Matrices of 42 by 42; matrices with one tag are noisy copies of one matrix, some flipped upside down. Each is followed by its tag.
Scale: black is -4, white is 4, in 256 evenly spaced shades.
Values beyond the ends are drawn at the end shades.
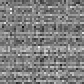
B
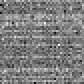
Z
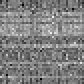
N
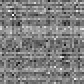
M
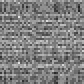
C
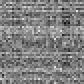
M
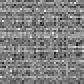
B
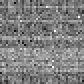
N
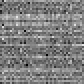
Z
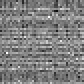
C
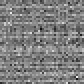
B
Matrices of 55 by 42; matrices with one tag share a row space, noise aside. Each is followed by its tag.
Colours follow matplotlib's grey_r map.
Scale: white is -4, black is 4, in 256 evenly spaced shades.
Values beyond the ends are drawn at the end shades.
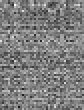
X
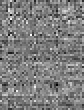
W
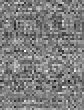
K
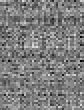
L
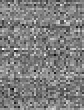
X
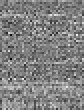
W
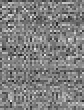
W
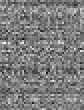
L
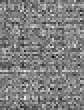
L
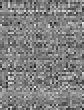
W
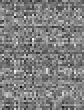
K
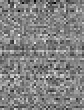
X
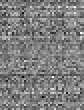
L
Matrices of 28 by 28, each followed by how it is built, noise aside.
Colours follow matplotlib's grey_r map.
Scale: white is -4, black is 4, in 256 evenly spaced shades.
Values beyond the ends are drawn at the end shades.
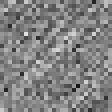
Hankel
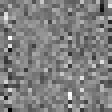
uneven columns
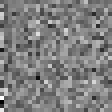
uneven columns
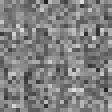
blocks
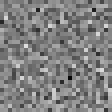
repeating columns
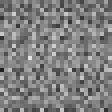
repeating columns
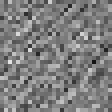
Hankel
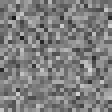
repeating columns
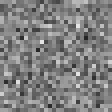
noise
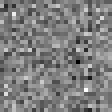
uneven columns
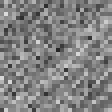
Hankel
